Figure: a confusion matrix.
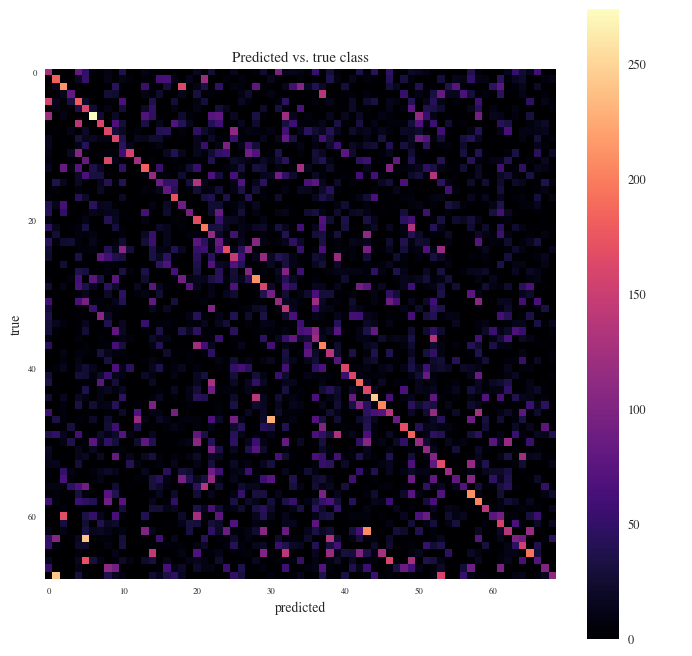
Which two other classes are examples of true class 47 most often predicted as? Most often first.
30, 12
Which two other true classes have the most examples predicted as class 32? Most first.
65, 6
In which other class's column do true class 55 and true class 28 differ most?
57
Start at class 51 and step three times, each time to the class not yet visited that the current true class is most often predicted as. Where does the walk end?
48
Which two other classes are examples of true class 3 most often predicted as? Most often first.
37, 53
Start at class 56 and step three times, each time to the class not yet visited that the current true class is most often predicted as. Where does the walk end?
39
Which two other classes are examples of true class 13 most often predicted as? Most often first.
34, 46
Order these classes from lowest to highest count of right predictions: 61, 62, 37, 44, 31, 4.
31, 62, 61, 4, 37, 44
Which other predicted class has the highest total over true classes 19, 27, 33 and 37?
20
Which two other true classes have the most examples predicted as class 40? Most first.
11, 41
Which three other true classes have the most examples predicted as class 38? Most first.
63, 65, 58
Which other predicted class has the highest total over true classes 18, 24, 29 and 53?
43
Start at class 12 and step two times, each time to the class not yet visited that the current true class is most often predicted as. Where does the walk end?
25
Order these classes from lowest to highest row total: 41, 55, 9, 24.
41, 9, 55, 24
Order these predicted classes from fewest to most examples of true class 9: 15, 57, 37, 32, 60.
60, 15, 57, 37, 32
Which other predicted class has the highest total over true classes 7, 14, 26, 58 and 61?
52
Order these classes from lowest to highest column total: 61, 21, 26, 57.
26, 21, 57, 61
